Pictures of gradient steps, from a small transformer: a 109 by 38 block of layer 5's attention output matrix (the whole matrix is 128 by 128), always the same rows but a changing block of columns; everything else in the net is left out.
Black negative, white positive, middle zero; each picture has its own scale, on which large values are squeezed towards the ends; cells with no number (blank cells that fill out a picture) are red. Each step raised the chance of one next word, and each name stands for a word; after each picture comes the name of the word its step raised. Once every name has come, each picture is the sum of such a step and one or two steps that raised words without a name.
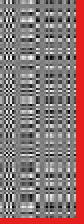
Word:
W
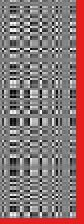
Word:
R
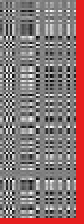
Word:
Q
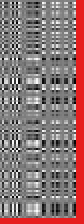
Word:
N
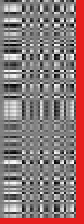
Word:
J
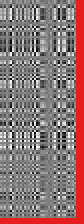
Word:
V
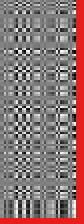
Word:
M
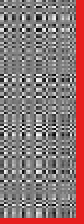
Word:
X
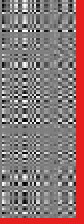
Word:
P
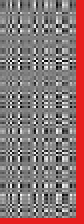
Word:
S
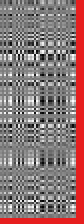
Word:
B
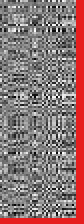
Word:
X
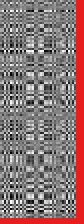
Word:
M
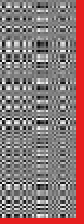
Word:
S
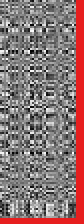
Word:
M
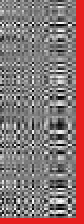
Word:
Q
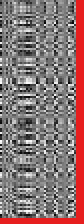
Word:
N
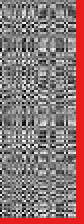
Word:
V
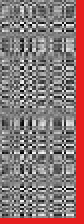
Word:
V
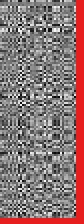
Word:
X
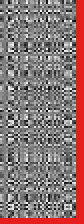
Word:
W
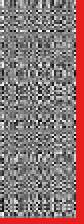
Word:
P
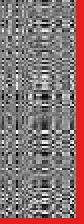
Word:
Q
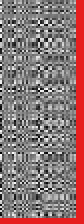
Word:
W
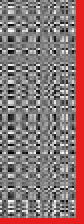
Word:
M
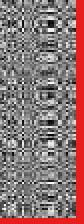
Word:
N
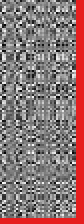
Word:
J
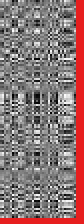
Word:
B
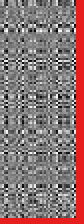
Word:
S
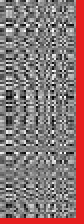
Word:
J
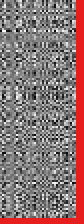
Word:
P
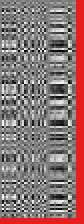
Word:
R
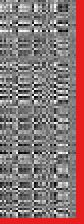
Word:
P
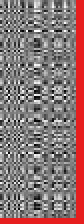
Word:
P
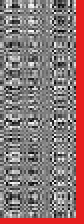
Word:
P
